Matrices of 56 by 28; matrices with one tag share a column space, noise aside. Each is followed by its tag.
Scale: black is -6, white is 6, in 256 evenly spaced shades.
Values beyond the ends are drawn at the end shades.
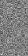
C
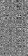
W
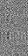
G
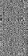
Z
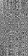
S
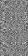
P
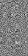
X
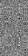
C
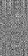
S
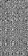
Z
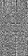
S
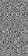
X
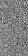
P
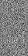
C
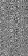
W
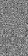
C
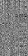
S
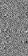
X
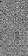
G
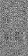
G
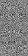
X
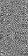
G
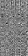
S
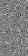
X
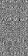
Z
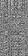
S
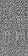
G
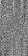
S
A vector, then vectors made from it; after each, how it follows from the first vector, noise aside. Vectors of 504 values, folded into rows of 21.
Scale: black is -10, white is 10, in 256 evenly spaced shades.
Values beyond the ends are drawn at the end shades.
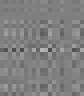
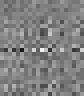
scaled up.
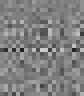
scaled up.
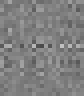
reversed, negated.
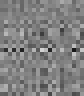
scaled up.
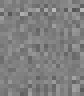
wrapped around, negated.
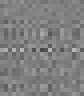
negated.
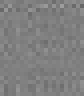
wrapped around, negated, shrunk.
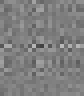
reversed, negated.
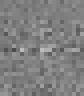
sign-scrambled.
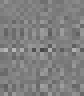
negated.
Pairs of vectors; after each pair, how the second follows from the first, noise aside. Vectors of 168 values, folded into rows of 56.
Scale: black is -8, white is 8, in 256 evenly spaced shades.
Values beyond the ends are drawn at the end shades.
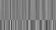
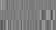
wrapped around, partly zeroed.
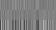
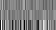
scaled up.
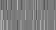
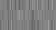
wrapped around, negated, shrunk.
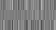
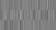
wrapped around, negated, shrunk.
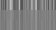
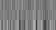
reversed, negated.
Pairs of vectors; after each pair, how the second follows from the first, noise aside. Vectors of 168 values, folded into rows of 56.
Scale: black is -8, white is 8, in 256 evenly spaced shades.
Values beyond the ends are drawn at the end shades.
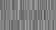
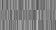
reversed.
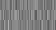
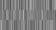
wrapped around.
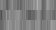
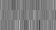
wrapped around, partly zeroed.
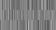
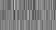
wrapped around.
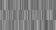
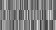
scaled up.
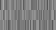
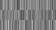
reversed, negated.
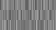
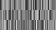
scaled up.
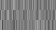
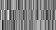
scaled up.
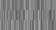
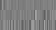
wrapped around, partly zeroed.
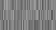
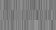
negated, shrunk.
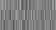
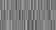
wrapped around.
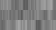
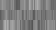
reversed.
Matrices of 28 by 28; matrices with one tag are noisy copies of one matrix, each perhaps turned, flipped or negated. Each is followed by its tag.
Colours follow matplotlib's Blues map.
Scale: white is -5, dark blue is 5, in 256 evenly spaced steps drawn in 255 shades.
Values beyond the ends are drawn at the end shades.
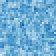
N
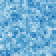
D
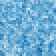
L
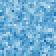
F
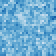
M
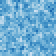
F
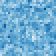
N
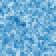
M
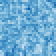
L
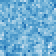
L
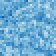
D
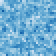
N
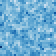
F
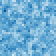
F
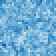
M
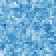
N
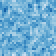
F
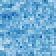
L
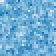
N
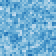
D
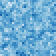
F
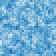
F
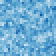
D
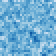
M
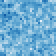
L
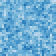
N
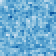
N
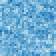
L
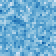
M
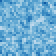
M
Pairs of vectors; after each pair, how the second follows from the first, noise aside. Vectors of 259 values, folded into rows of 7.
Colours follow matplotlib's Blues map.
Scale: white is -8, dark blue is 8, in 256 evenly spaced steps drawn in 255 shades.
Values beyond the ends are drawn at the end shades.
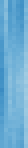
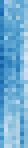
reversed, negated, scaled up.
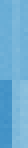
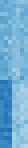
scaled up.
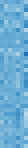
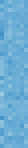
reversed, negated, shrunk.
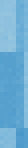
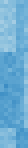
copied.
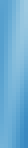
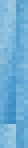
wrapped around.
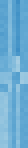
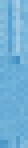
negated, partly zeroed.
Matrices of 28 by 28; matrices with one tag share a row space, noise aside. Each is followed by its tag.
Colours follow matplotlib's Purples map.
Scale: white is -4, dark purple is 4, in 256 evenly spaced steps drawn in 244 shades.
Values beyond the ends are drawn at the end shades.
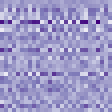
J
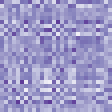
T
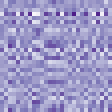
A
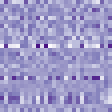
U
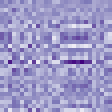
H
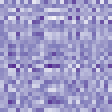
A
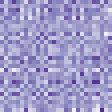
U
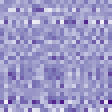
A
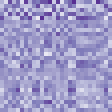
T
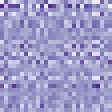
U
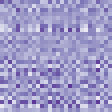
J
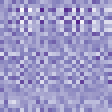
U
